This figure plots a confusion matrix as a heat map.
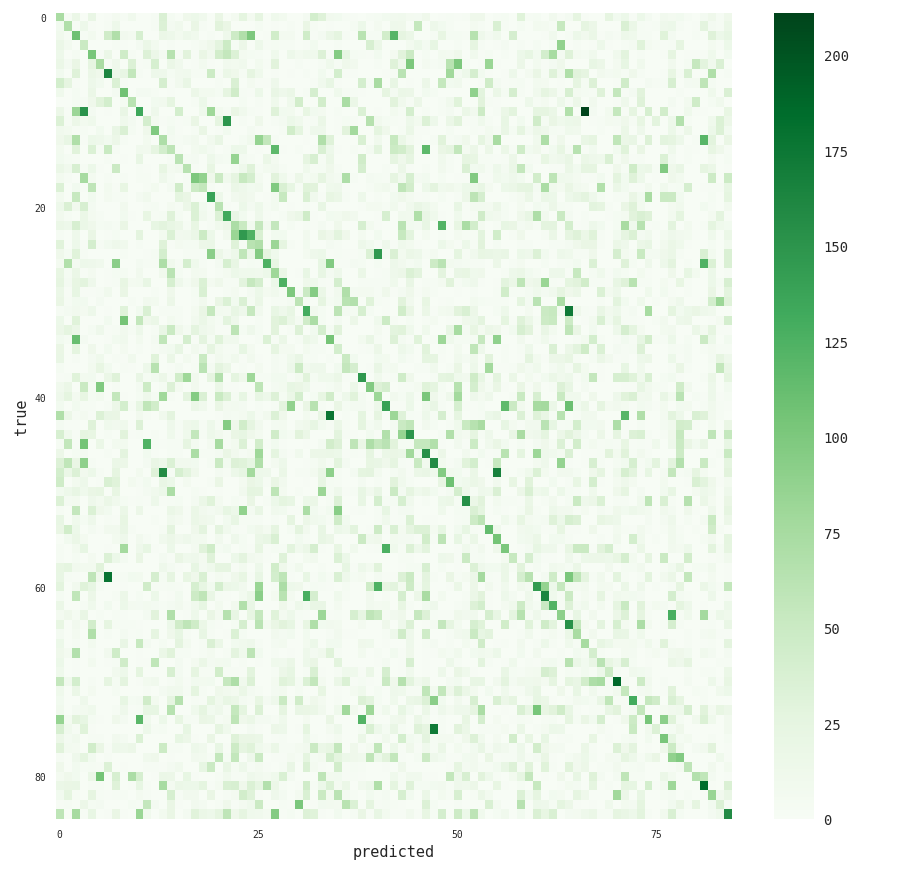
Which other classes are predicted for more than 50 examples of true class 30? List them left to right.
36, 37, 60, 63, 83
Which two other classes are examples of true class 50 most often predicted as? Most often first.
33, 14
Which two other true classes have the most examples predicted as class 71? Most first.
42, 22
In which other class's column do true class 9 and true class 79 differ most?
36
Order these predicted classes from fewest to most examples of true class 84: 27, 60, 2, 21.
60, 21, 2, 27
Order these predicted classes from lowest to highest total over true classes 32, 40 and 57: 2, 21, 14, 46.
14, 2, 21, 46
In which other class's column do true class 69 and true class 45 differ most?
11
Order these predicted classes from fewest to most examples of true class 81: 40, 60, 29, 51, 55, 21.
29, 51, 55, 21, 60, 40
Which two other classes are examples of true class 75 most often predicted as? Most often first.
47, 72
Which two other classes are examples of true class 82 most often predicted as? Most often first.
70, 35
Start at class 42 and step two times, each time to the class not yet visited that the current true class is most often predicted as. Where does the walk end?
2
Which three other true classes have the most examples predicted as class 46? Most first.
14, 40, 61
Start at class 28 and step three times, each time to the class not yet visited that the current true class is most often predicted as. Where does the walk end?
64
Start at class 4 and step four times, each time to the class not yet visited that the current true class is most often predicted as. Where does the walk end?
24
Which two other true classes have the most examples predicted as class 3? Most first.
10, 45
